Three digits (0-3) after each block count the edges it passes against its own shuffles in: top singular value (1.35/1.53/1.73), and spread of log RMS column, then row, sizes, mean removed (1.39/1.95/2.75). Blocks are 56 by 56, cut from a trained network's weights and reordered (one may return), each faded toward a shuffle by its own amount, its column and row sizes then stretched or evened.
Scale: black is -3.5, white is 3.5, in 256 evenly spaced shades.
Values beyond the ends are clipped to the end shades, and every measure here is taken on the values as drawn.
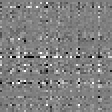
3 2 3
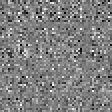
0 2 3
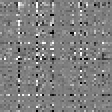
2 3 3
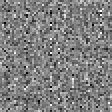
0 2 0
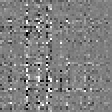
3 3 2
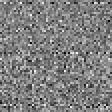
3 0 2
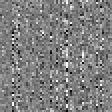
1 3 0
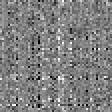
3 2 2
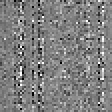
3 3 1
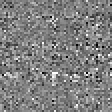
0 2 2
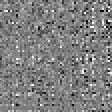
0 3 2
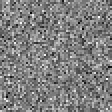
0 0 0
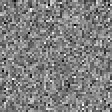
0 1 0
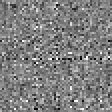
0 2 2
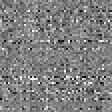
0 0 3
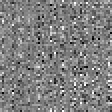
0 3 1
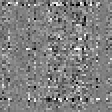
2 3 2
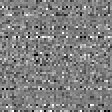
1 1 3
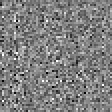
0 2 1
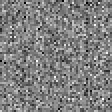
0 1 0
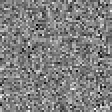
0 1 0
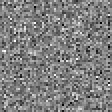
1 2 0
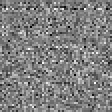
0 0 2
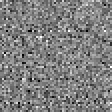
1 0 2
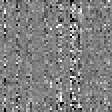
2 3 1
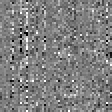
1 3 1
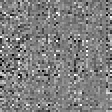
1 3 2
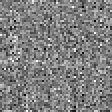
0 1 1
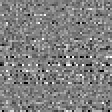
1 0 3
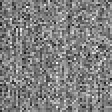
1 0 0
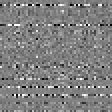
3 1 3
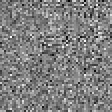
2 1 1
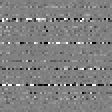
3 0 3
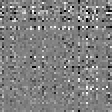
1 3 3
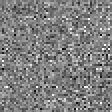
2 1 2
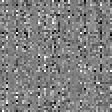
0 3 2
